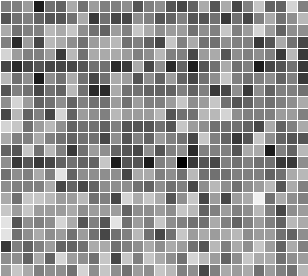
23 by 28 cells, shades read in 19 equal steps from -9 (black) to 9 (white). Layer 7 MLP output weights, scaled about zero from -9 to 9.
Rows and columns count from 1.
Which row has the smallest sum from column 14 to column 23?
14
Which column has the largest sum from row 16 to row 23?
24
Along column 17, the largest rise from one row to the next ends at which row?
15
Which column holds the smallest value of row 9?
22
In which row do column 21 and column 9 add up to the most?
10
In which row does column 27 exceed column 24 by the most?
6
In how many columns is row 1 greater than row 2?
17
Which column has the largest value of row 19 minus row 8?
1
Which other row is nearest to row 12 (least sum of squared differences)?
16
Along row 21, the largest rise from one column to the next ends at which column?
20
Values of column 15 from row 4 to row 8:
-4 4 1 -2 -2
